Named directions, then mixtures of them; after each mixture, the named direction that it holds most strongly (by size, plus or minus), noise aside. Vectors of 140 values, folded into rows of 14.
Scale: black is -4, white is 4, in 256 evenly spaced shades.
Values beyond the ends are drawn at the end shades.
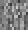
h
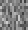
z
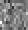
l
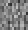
h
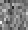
l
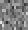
l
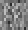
h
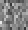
l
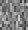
z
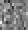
l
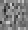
l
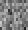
l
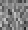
z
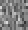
z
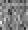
l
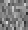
h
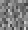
h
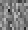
h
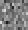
l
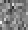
l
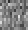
z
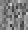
h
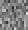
h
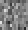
l
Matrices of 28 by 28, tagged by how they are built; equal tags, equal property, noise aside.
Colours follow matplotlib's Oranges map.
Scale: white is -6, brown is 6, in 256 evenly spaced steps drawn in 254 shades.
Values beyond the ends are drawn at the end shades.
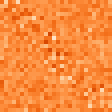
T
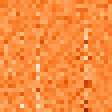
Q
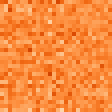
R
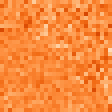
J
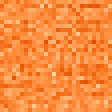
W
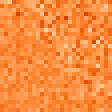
J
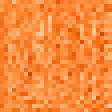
W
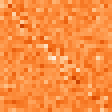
T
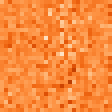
Q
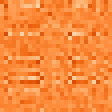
R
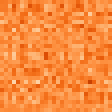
R
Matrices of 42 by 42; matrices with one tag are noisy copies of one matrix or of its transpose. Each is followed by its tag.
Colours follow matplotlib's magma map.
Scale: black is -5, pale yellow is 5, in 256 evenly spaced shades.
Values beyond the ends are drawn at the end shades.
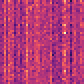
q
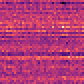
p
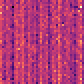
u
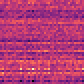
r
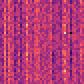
q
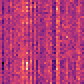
p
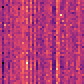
p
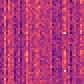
q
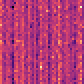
u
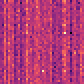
q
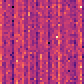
u
